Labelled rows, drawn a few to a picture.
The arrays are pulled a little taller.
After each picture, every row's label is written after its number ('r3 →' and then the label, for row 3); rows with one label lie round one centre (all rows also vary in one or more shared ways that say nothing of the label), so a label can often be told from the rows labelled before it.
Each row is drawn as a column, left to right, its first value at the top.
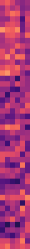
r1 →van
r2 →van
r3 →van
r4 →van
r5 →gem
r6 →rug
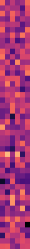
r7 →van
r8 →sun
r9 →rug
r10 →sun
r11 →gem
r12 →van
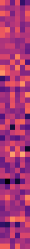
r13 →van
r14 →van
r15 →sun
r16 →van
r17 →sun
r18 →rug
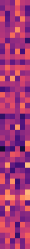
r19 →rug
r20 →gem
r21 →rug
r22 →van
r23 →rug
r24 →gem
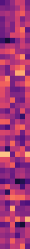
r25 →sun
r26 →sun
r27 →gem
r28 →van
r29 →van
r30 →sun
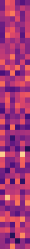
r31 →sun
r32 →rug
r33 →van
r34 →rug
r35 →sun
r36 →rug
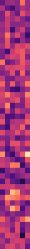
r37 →sun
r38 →rug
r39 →gem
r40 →gem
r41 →van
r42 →sun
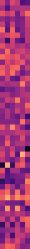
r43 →van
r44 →gem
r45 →van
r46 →gem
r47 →sun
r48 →rug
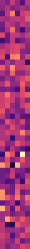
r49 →gem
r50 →sun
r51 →van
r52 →gem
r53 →sun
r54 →rug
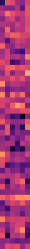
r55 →sun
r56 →van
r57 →rug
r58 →rug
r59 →rug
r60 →van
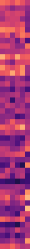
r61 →van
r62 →van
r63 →van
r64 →van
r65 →van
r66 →gem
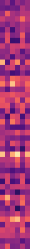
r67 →sun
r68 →rug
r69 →sun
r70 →sun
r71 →rug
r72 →sun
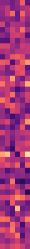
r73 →sun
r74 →sun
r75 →rug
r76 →gem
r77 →van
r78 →sun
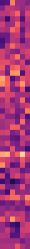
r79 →sun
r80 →sun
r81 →van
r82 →van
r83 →sun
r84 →rug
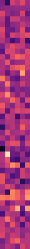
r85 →rug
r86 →sun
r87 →gem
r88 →gem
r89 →van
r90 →gem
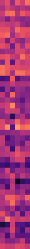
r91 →van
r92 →van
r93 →rug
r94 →van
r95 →van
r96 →van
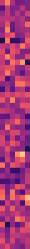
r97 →gem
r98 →van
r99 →gem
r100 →sun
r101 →sun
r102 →rug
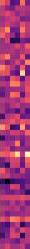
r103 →van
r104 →van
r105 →sun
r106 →sun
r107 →van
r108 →sun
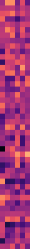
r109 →rug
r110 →van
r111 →van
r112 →sun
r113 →van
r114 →sun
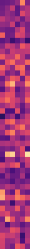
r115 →gem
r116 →sun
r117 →sun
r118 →gem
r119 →van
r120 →sun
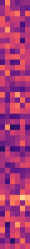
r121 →rug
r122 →van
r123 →rug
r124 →rug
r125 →gem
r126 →rug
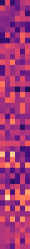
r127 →sun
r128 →gem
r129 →sun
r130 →gem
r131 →rug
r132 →gem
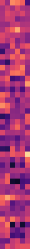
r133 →rug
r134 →rug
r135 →van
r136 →van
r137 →van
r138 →sun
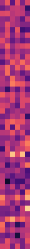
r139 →rug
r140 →van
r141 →sun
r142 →van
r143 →sun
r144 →gem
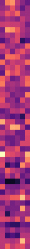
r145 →sun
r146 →van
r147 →van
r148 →van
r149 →gem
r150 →sun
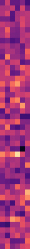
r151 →sun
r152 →van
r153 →sun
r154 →sun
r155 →rug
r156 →gem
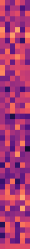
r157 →van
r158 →gem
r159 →rug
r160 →van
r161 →gem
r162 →rug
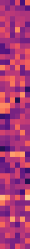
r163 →rug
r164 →rug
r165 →sun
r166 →van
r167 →sun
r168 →gem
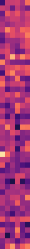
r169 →sun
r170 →van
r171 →van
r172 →rug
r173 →van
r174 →van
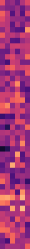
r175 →rug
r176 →rug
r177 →gem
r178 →sun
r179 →gem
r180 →van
